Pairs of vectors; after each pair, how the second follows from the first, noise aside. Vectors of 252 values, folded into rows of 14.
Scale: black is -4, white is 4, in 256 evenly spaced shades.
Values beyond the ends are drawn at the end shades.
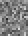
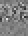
negated, partly zeroed.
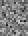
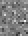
negated, partly zeroed.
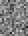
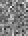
wrapped around, negated.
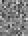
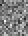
wrapped around, negated.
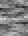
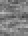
reversed, negated, shrunk.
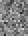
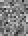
reversed.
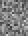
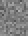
reversed, negated, shrunk.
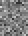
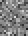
reversed, negated.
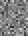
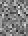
wrapped around, negated.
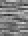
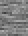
reversed, negated, shrunk.
